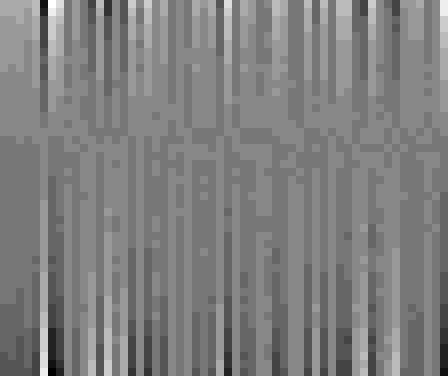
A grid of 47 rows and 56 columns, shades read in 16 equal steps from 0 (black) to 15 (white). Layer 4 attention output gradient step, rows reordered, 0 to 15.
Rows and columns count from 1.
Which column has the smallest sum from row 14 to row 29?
7
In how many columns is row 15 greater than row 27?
30
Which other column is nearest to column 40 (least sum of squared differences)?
45
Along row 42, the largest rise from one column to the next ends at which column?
6
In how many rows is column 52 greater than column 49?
15
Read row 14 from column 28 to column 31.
7 8 7 8
